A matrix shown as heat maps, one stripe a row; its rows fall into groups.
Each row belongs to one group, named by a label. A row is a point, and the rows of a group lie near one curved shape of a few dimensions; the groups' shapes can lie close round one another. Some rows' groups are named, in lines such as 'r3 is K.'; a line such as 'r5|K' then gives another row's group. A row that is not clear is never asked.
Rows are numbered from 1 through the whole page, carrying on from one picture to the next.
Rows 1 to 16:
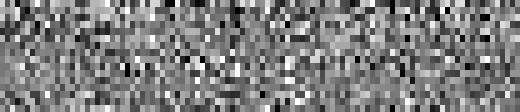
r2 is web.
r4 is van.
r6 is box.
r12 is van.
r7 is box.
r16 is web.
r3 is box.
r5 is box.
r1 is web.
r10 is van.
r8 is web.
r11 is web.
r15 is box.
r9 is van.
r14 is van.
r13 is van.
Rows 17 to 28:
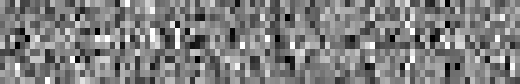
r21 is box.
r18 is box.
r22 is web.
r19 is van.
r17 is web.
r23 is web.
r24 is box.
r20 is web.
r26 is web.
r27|web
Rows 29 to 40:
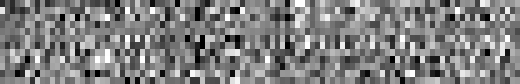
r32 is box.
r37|web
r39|box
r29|box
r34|van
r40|web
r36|van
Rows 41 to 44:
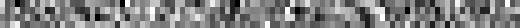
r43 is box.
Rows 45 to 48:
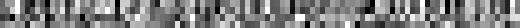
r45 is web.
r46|web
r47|box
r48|van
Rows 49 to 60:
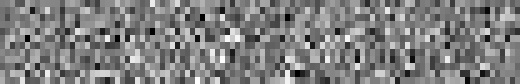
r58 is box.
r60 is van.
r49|box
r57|van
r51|van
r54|van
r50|van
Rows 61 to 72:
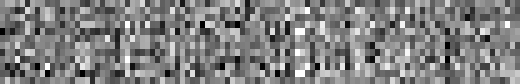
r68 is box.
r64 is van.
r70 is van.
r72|web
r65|box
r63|van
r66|van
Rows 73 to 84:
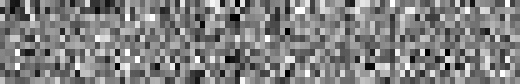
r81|van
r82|web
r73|web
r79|box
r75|web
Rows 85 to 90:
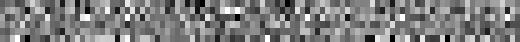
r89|van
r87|van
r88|van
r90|web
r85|van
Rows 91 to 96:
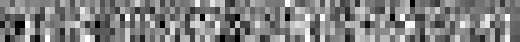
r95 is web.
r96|van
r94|box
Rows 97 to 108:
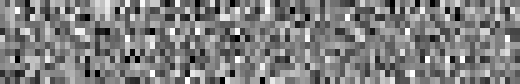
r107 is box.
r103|box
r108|van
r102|web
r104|van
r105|web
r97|web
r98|web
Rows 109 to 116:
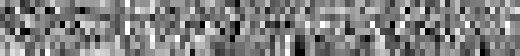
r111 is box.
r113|web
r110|box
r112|van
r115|box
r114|box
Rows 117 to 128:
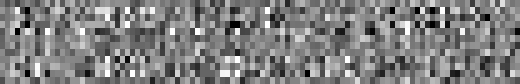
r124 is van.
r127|van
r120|web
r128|box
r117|van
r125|van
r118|web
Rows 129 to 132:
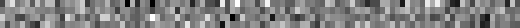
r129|web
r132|van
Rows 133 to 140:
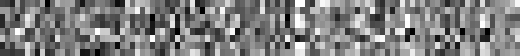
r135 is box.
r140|box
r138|box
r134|van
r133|box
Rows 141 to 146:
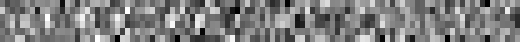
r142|web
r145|van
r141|van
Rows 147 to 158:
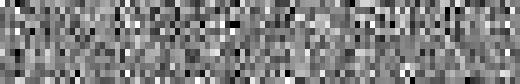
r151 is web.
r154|web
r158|van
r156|box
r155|web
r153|van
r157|van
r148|web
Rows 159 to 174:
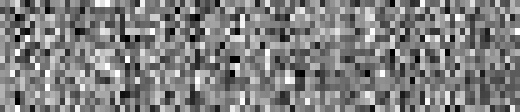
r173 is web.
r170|van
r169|box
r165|van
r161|web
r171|box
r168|web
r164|web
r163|box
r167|web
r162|web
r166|web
